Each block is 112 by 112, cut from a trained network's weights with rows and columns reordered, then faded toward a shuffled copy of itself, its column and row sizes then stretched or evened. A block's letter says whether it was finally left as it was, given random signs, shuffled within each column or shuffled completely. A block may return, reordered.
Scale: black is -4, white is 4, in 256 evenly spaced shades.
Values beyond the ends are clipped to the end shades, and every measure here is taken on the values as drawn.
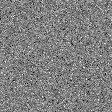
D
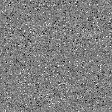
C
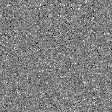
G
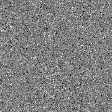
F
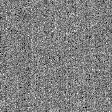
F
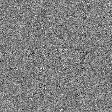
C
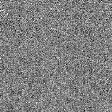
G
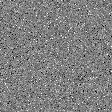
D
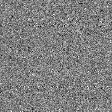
C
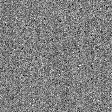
F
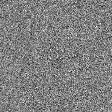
C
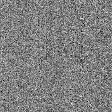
F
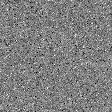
D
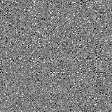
G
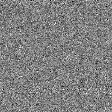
C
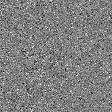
F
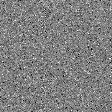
F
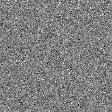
F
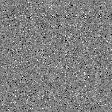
C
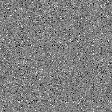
G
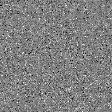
C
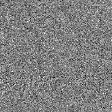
G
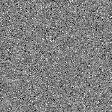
F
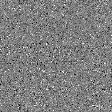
C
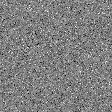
D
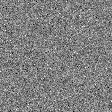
D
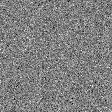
D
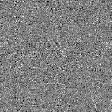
G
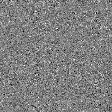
G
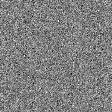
F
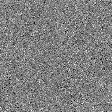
F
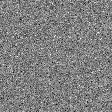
D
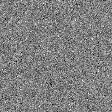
F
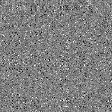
G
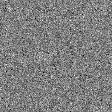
C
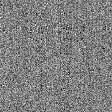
G
